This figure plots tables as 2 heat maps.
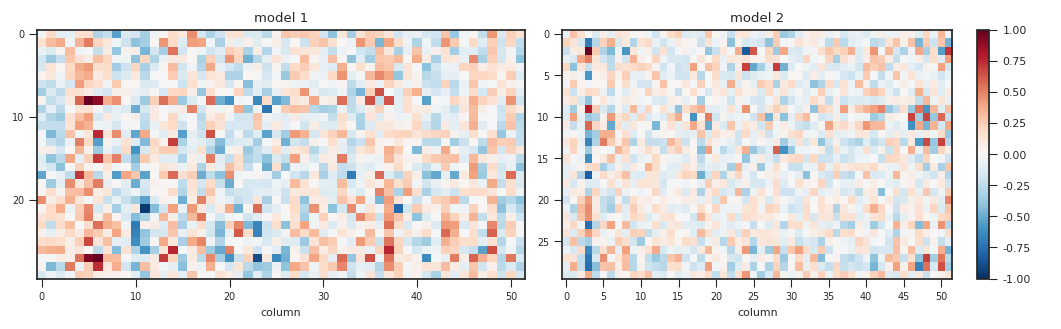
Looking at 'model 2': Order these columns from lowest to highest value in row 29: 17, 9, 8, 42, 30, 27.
27, 30, 8, 17, 9, 42
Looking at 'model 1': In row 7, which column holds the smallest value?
34
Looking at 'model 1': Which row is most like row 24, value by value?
23
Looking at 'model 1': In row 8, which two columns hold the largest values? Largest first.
5, 6
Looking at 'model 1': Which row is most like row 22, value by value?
25
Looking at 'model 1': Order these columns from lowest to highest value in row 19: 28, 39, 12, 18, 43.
43, 12, 28, 18, 39
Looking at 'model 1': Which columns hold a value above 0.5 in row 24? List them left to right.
21, 43, 48
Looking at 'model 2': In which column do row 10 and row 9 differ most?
48
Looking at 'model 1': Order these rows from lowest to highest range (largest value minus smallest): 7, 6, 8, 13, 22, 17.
6, 22, 7, 13, 17, 8
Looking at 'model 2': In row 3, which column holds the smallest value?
36
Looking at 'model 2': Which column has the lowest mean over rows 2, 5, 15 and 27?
24
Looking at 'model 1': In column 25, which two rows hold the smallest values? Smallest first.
27, 8
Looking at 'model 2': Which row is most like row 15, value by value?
5
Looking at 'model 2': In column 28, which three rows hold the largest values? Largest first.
4, 14, 26
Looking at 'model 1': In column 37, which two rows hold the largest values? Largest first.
26, 8
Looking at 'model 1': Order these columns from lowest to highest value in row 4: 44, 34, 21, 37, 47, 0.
21, 0, 44, 47, 34, 37
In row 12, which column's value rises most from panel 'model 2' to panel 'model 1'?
3
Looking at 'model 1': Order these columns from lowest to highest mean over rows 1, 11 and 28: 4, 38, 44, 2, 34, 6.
2, 34, 44, 38, 4, 6
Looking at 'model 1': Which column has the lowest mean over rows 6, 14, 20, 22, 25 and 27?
10
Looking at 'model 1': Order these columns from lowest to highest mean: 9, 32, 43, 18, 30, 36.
9, 30, 36, 18, 32, 43
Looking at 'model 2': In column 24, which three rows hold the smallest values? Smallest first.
2, 15, 19
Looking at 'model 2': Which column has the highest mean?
28
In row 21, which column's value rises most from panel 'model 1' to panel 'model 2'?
11
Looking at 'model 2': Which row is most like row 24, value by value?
22
